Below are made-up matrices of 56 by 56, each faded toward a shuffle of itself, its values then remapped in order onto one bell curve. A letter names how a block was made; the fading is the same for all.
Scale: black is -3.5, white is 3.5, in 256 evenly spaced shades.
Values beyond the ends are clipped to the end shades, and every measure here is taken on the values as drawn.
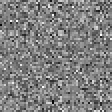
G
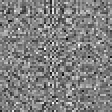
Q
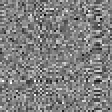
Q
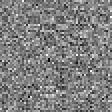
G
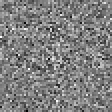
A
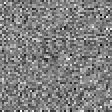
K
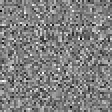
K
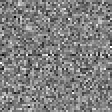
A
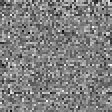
A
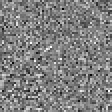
A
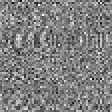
Q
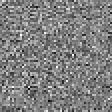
G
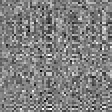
Q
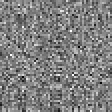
G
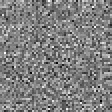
G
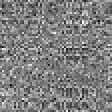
Q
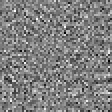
G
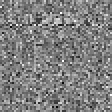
K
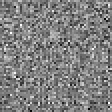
K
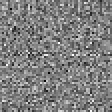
G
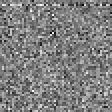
A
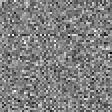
K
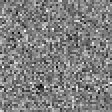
A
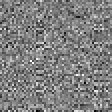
Q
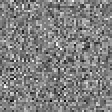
G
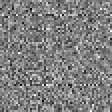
K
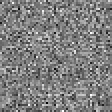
K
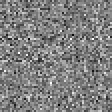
A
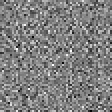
Q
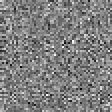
G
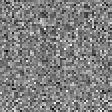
G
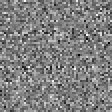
A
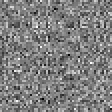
Q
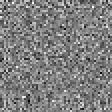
G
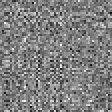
Q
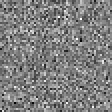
G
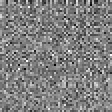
Q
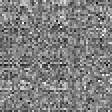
G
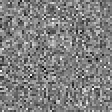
G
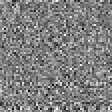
K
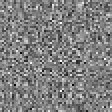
Q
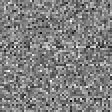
A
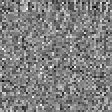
K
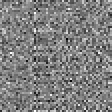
Q
